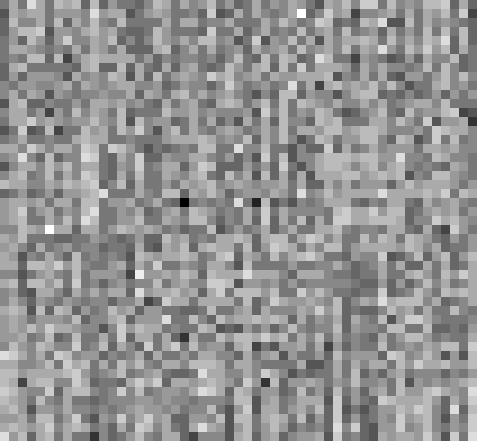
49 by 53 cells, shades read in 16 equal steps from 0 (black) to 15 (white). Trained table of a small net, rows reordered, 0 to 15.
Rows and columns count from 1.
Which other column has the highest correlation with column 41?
42
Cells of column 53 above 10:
11
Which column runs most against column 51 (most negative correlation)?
29
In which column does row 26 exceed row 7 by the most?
6
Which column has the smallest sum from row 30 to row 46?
39
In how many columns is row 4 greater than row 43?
23
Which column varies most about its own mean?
50
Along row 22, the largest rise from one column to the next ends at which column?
34
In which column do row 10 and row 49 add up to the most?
38
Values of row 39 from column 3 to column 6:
9 8 11 10
